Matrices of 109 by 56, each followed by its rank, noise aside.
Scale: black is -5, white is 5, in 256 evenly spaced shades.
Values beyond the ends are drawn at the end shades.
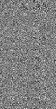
twelve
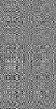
four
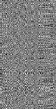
eight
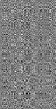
six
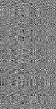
six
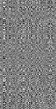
four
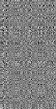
four
